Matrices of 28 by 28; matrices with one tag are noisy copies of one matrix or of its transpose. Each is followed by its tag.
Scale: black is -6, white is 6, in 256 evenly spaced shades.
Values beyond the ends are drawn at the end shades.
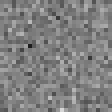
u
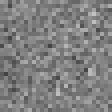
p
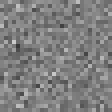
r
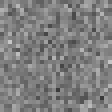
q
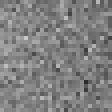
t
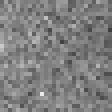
t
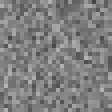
p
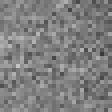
t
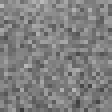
t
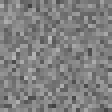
p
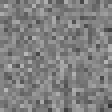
u
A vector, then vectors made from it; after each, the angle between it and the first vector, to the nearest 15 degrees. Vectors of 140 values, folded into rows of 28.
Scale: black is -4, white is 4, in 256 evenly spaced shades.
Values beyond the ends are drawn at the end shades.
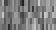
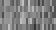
150 degrees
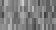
165 degrees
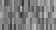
30 degrees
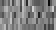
120 degrees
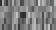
45 degrees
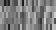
60 degrees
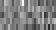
150 degrees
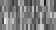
105 degrees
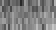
60 degrees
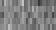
150 degrees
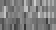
75 degrees
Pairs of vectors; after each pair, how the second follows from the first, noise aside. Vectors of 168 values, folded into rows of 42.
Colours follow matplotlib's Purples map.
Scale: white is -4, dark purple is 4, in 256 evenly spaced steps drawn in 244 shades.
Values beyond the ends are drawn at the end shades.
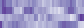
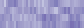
wrapped around, shrunk.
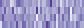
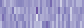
shrunk.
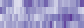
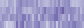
wrapped around, shrunk.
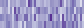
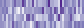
wrapped around.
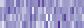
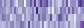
reversed, negated.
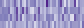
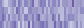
wrapped around, shrunk.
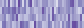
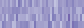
shrunk.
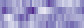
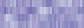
shrunk.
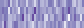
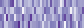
wrapped around.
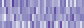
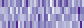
reversed, negated.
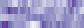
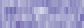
wrapped around, shrunk.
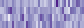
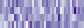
reversed, negated.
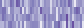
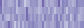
reversed, negated, shrunk.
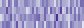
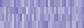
reversed, negated, shrunk.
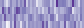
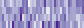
wrapped around.
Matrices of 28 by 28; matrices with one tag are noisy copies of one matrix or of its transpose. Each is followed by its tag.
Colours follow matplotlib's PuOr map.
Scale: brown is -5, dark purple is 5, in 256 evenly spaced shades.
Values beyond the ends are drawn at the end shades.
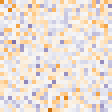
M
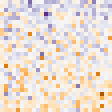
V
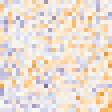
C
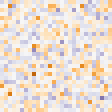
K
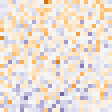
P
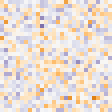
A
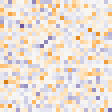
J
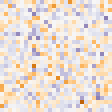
K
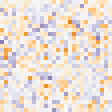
K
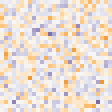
K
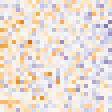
P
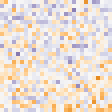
C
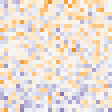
P
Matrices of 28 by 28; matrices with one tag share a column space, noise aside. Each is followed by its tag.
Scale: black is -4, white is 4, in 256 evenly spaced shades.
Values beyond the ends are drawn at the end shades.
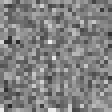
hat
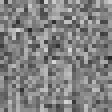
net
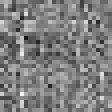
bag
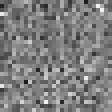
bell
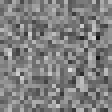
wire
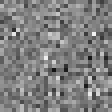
wire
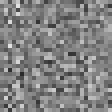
hat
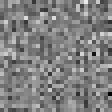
bag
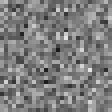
bell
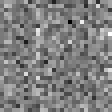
hat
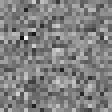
wire
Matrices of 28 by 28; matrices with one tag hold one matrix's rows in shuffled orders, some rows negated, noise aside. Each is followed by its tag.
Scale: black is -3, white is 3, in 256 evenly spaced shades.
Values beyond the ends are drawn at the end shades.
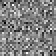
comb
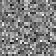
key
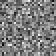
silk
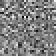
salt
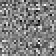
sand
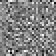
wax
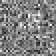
sand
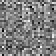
silk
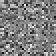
salt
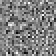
wax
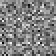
silk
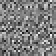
comb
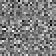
comb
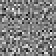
comb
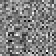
wax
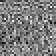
comb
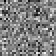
sand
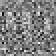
silk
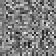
wax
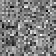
key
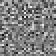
salt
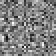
salt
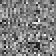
sand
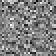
key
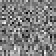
comb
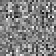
wax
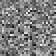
key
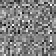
comb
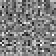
silk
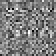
wax
